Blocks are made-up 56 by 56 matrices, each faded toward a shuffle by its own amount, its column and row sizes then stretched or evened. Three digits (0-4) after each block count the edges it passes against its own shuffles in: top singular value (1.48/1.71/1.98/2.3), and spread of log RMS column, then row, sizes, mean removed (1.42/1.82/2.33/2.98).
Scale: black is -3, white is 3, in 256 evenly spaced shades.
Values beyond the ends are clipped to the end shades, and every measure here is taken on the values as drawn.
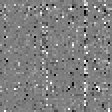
1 3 2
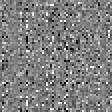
1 3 2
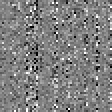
0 4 0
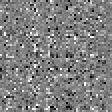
2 2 1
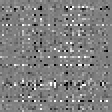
1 3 4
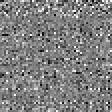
1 1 3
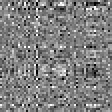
4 3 3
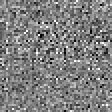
1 1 2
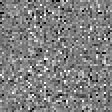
0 2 1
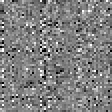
3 3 2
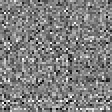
3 1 2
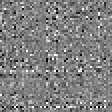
1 3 3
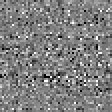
2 1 3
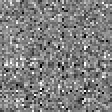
2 2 0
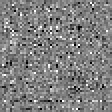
1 2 2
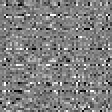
4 1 4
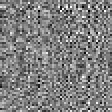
4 2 2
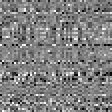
4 0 4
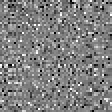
3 0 1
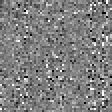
0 3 1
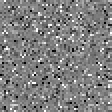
0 0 0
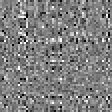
4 3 2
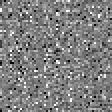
2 2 0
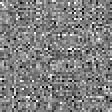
3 0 2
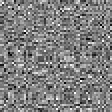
4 0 0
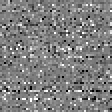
3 0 3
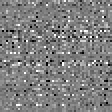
1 1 4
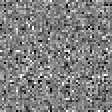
0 3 2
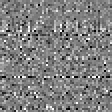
3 0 3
